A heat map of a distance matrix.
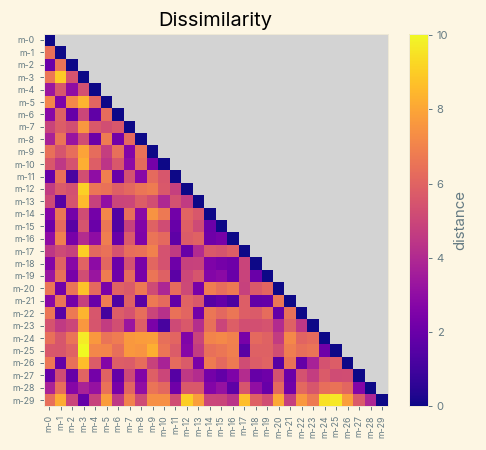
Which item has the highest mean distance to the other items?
m-3
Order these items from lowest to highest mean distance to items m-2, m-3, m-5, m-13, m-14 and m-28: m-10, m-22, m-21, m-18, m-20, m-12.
m-21, m-18, m-22, m-20, m-10, m-12
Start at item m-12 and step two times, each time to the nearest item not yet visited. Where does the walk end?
m-25
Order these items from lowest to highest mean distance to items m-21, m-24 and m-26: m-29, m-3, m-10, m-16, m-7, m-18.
m-18, m-16, m-10, m-7, m-29, m-3
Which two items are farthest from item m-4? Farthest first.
m-24, m-25
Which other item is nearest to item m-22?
m-5
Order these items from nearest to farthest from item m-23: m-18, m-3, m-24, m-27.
m-27, m-18, m-24, m-3
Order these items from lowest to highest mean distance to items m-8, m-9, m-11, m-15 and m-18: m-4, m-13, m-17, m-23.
m-4, m-23, m-13, m-17
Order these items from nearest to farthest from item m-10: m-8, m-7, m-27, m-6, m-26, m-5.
m-7, m-26, m-5, m-27, m-6, m-8
